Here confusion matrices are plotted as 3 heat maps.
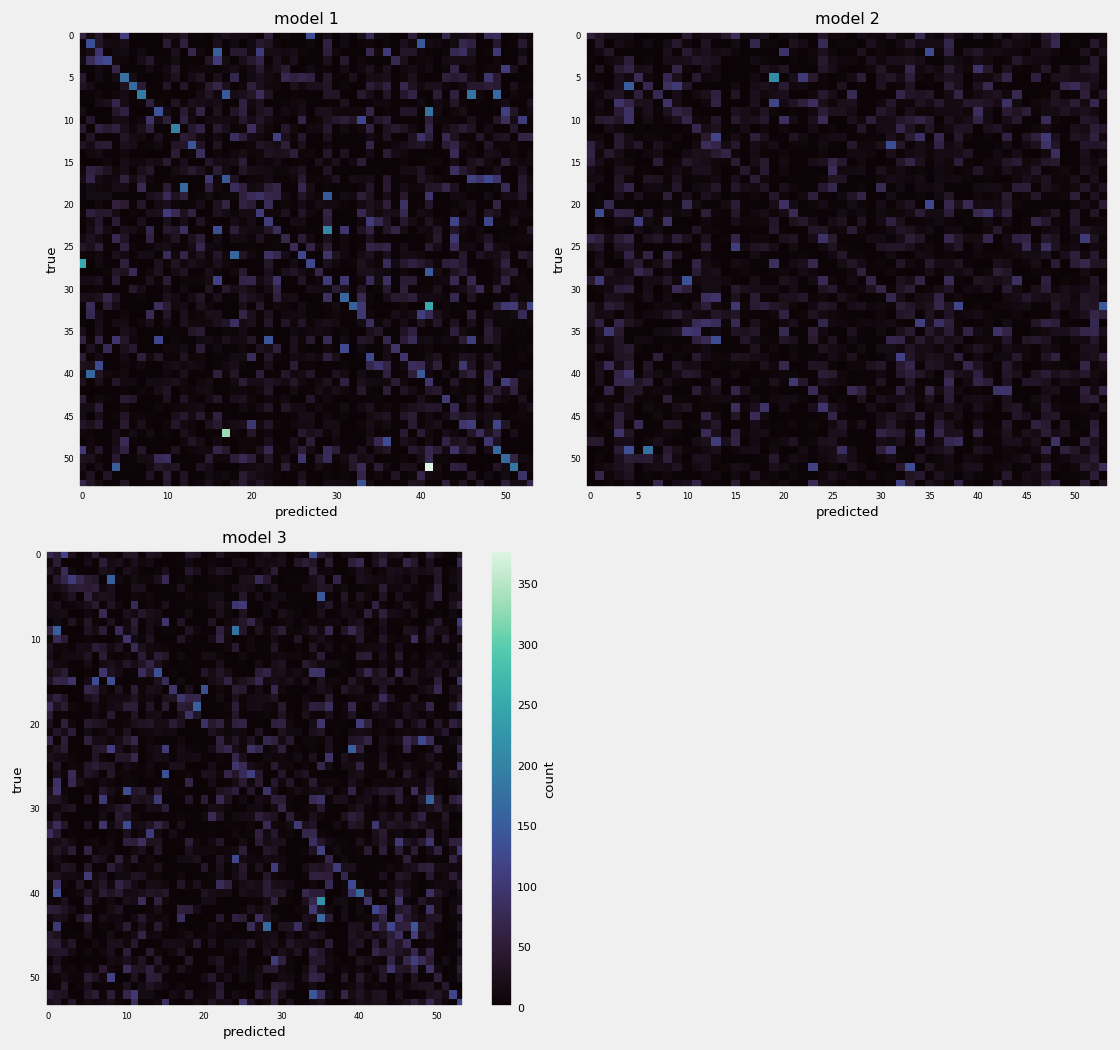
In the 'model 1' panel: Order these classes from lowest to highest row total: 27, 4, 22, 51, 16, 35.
35, 4, 16, 22, 27, 51
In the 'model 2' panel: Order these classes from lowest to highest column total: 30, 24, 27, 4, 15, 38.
27, 30, 38, 24, 15, 4
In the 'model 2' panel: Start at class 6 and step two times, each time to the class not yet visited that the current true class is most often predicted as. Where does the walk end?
40
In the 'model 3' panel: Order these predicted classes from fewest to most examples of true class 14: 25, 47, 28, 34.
25, 47, 28, 34
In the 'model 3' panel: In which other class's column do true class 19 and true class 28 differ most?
10
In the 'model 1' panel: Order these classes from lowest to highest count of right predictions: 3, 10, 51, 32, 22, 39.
10, 39, 22, 3, 32, 51
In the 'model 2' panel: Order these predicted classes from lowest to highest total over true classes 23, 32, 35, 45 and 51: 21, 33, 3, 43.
21, 43, 3, 33
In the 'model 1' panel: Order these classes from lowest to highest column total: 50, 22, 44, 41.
50, 22, 44, 41
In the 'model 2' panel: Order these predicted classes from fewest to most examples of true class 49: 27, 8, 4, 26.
27, 8, 26, 4
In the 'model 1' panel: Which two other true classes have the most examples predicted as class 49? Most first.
7, 46
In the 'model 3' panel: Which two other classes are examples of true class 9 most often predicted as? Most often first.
24, 1
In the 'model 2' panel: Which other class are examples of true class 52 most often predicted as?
1
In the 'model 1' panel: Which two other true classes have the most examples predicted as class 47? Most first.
17, 30
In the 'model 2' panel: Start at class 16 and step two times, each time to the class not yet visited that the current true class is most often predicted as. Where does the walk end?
15
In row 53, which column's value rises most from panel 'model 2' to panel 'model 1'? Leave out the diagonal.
33
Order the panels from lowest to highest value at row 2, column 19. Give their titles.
model 2, model 3, model 1
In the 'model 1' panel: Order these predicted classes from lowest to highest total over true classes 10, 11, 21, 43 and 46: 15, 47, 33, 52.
47, 15, 52, 33
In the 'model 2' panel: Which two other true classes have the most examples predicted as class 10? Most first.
29, 35
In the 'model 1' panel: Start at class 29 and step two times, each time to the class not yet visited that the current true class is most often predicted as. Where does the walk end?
44
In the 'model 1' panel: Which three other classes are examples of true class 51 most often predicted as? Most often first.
41, 4, 33
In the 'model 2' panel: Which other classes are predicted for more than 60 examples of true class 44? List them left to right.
15, 18, 24
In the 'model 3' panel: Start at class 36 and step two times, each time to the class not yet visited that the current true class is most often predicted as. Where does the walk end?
11
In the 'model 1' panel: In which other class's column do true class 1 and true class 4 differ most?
40
